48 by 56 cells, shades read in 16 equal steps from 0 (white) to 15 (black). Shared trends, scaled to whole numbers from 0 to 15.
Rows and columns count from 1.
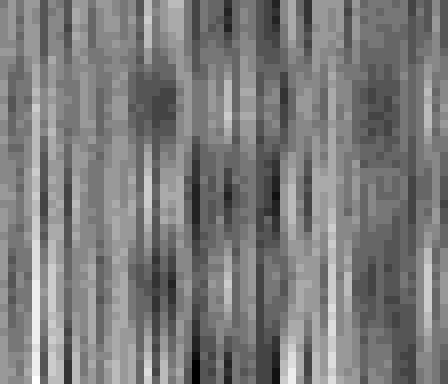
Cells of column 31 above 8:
9
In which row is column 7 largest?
2
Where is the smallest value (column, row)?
5, 48
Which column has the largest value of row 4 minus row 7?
29
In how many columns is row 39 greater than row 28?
22
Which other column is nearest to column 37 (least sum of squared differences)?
10
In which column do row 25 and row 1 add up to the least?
19
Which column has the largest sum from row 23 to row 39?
25
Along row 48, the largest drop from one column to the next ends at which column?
36
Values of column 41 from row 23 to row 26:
5 5 6 6
